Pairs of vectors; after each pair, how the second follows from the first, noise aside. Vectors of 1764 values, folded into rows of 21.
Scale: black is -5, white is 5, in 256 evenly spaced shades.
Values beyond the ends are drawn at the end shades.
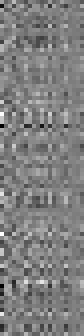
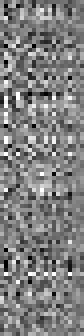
wrapped around, negated, scaled up.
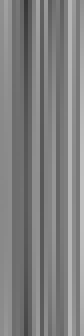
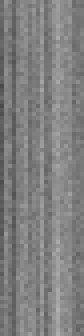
reversed, negated, shrunk.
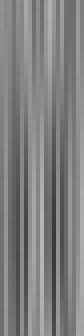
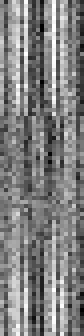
wrapped around, negated, scaled up.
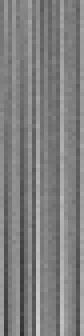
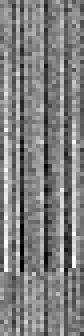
wrapped around, negated, scaled up.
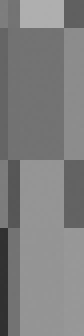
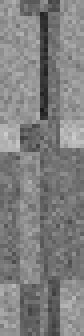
wrapped around.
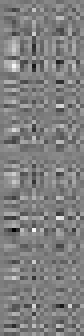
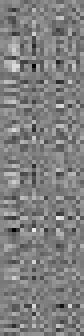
copied.
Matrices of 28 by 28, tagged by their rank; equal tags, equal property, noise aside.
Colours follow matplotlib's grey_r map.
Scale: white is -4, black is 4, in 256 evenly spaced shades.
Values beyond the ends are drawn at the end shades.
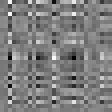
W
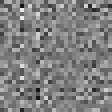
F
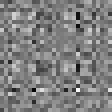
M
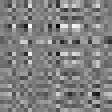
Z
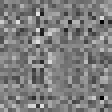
F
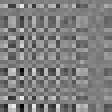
W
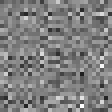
M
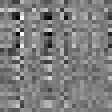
Z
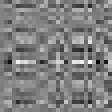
Z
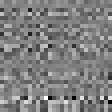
M
